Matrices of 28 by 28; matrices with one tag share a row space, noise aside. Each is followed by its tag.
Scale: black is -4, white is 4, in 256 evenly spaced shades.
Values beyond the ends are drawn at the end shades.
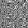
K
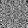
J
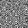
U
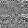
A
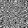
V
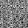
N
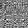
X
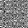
X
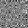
U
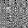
K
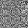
A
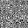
N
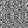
J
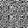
N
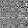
A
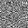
U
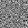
U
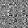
K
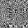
K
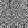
U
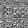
X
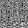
N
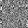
J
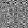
K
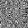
U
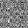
N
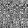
N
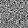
N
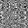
V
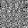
U
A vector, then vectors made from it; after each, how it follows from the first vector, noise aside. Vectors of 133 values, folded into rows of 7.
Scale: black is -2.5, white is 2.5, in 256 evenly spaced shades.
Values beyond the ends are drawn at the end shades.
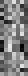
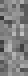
shrunk.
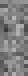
reversed, shrunk.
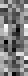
reversed, negated.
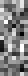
sign-scrambled.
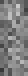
wrapped around, negated, shrunk.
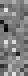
reversed, partly zeroed.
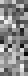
sign-scrambled.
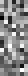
sign-scrambled.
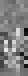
reversed, partly zeroed.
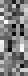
negated.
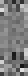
negated, partly zeroed.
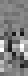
negated, partly zeroed.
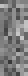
wrapped around, negated, shrunk.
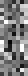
negated.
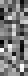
sign-scrambled.
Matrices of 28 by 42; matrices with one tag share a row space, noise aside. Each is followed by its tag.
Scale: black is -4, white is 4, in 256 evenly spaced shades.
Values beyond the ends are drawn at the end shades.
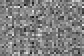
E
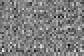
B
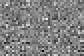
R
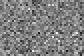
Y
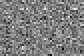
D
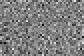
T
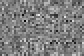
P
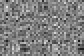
R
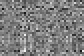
P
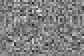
E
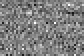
B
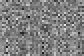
R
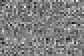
B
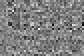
E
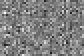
D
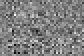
E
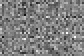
P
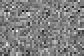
R
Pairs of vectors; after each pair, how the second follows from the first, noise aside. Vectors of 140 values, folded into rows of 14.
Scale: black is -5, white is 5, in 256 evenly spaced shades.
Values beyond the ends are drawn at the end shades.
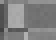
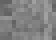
wrapped around, negated, shrunk.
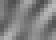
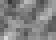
copied.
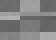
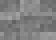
shrunk.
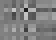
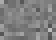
wrapped around, negated, shrunk.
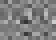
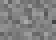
negated, shrunk.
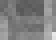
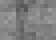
wrapped around, negated, shrunk.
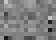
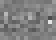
negated, partly zeroed.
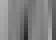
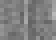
wrapped around, negated, shrunk.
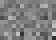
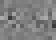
negated, partly zeroed.
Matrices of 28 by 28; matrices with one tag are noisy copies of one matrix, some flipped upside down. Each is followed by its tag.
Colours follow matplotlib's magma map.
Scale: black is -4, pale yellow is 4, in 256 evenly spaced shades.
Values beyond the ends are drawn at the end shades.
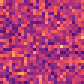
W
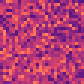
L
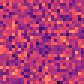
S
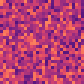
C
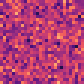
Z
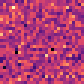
S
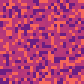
S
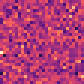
S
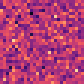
S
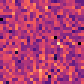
L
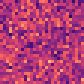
L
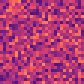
Z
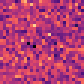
L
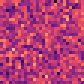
W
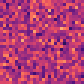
S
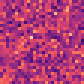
C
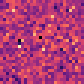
Z
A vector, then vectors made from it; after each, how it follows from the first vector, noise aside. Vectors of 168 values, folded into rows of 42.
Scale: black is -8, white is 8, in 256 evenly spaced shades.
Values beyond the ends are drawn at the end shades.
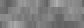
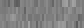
reversed, partly zeroed.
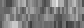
scaled up.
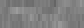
wrapped around, shrunk.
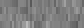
reversed, partly zeroed.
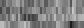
wrapped around, negated, scaled up.
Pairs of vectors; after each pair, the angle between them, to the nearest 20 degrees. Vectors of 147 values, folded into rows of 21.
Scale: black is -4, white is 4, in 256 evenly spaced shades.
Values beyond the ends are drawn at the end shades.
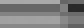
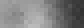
60 degrees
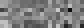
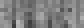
60 degrees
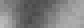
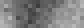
20 degrees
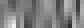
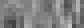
160 degrees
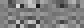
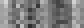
60 degrees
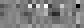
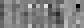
40 degrees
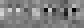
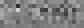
40 degrees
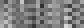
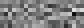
120 degrees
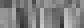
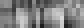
140 degrees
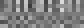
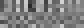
20 degrees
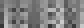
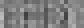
120 degrees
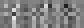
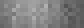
60 degrees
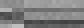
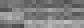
160 degrees
